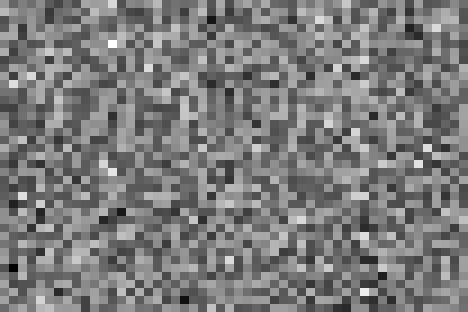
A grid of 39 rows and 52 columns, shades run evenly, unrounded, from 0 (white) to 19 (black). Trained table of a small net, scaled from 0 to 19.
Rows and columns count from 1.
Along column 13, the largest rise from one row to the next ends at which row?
7
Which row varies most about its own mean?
33
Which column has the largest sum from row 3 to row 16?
24
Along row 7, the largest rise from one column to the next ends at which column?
2
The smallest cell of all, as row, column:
6, 13
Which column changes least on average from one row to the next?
52
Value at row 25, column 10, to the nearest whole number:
5
